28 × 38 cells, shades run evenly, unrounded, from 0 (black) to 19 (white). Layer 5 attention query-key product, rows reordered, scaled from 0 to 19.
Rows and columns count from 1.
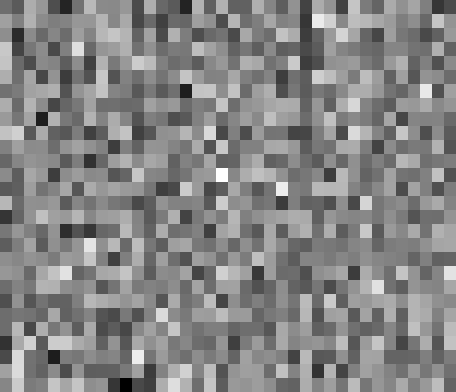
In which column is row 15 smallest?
24
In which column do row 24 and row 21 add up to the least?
9
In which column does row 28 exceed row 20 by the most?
30
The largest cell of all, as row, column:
13, 19
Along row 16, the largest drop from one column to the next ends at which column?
16
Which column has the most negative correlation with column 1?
26
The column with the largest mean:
31
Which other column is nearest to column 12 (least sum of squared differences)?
21
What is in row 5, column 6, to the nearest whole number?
7
